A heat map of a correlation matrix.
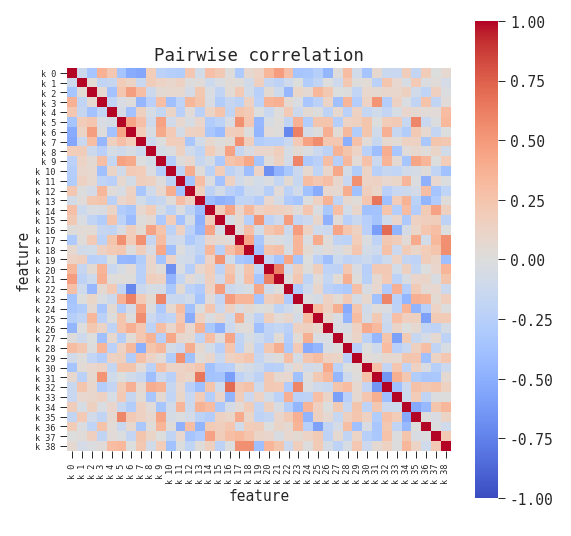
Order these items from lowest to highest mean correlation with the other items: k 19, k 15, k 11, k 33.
k 19, k 15, k 33, k 11
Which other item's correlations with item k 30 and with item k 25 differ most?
k 12
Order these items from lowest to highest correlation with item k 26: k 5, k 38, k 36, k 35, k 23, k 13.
k 36, k 38, k 35, k 23, k 5, k 13
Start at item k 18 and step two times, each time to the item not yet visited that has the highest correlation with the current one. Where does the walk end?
k 17
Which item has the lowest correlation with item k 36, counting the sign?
k 25
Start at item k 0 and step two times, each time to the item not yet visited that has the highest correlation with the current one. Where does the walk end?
k 20
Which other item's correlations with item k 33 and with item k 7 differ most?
k 27
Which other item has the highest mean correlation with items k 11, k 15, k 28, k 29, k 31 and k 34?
k 13
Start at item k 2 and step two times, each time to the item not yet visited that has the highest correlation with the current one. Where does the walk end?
k 23
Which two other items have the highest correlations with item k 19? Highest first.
k 15, k 22
